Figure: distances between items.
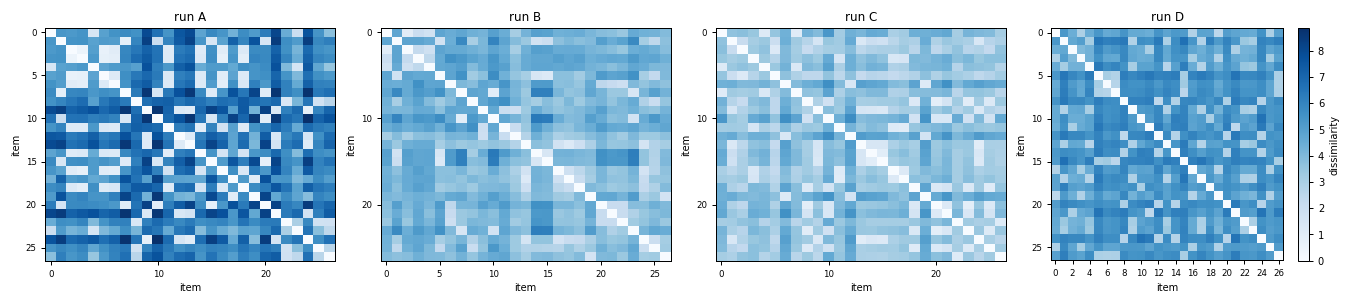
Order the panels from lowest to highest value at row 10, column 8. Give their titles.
run C, run B, run D, run A
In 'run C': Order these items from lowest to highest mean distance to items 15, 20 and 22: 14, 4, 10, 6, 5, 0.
14, 5, 10, 4, 0, 6
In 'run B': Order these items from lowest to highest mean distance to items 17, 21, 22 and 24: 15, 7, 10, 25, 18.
18, 25, 7, 10, 15
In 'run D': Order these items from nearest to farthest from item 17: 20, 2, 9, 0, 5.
9, 2, 0, 20, 5
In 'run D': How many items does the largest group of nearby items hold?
7
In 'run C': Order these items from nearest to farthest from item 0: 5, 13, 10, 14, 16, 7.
7, 16, 5, 13, 14, 10
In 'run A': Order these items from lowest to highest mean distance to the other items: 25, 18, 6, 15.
6, 18, 25, 15
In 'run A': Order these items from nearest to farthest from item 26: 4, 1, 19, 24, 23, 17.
23, 4, 17, 19, 1, 24
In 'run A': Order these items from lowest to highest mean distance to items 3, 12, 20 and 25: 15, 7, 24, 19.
15, 7, 24, 19
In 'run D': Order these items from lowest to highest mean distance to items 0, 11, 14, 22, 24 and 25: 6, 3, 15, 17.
3, 17, 6, 15
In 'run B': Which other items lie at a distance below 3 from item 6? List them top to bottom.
20, 21, 22
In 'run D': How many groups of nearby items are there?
6
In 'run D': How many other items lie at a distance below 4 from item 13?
6
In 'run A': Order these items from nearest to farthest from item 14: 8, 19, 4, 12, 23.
23, 4, 19, 12, 8
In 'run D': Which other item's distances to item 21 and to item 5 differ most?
11
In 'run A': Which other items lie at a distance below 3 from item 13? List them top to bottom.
9, 12, 21, 24
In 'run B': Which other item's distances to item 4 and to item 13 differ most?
17
